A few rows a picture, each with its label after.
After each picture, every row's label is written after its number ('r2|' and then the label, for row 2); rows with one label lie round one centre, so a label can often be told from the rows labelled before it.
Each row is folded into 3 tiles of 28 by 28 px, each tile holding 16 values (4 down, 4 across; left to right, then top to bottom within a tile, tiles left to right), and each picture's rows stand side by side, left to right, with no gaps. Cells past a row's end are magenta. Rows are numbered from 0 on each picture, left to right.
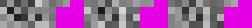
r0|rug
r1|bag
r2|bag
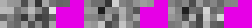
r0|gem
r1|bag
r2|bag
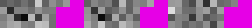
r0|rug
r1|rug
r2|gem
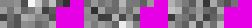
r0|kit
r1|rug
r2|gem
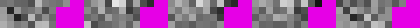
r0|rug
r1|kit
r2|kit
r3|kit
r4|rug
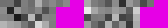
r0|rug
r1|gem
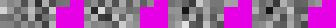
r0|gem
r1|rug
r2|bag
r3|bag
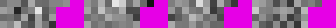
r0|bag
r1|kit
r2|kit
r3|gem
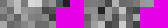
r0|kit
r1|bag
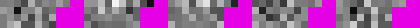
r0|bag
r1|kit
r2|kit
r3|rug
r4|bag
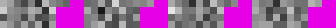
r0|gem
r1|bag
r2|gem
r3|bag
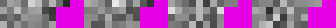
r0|kit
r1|kit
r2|gem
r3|bag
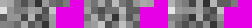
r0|gem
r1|bag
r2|gem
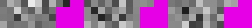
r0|kit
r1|rug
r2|bag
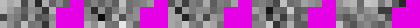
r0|gem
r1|rug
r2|rug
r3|bag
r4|kit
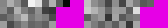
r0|kit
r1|gem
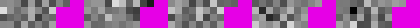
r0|gem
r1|kit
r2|gem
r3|rug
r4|bag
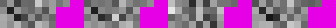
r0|rug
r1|rug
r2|gem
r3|rug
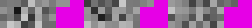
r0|bag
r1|rug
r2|gem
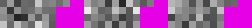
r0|rug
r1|gem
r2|gem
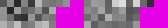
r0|rug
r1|kit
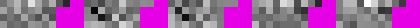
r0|kit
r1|rug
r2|rug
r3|kit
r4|kit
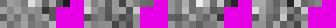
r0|kit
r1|gem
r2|kit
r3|gem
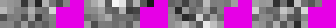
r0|gem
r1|kit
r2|rug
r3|gem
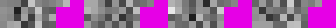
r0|bag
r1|gem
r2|gem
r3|rug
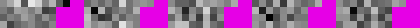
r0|kit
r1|rug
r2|bag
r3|rug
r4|bag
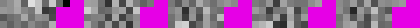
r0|kit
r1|gem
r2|bag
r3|bag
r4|bag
